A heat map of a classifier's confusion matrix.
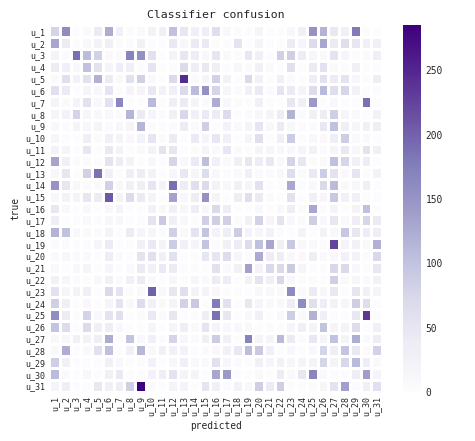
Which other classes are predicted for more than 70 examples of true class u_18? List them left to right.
u_1, u_2, u_12, u_15, u_28
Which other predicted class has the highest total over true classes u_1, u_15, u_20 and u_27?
u_6
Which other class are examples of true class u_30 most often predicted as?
u_25
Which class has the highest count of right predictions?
u_3
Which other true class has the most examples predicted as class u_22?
u_27
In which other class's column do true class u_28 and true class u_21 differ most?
u_2
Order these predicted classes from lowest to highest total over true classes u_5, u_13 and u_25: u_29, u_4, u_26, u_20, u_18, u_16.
u_18, u_20, u_29, u_26, u_4, u_16
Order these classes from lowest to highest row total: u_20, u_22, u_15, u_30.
u_22, u_20, u_30, u_15
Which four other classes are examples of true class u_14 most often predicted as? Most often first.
u_12, u_1, u_23, u_27
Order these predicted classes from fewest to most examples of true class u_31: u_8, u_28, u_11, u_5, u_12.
u_11, u_12, u_5, u_8, u_28
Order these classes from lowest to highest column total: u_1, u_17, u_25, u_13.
u_17, u_13, u_25, u_1
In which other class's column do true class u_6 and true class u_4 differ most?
u_15
